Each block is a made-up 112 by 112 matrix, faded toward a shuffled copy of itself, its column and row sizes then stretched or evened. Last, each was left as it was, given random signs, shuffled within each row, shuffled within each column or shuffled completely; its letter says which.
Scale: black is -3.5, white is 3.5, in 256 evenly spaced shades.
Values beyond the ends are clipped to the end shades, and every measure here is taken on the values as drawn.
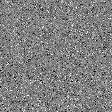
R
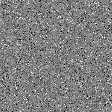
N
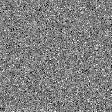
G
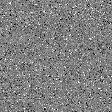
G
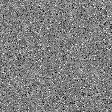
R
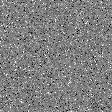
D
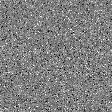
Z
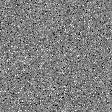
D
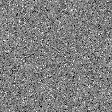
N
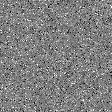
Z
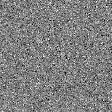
G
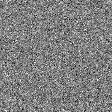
N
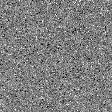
R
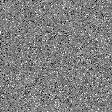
G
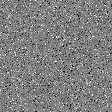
D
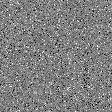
D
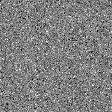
N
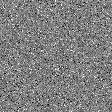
D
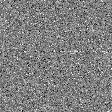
Z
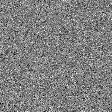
R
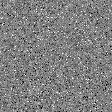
N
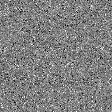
R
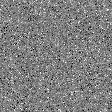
D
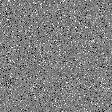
R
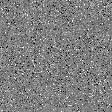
R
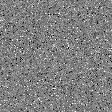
Z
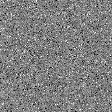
G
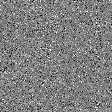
G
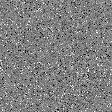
R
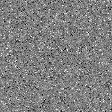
R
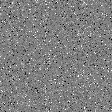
N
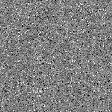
G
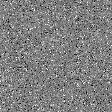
N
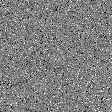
D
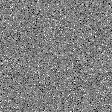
D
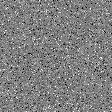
Z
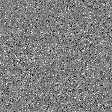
Z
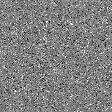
R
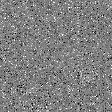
G
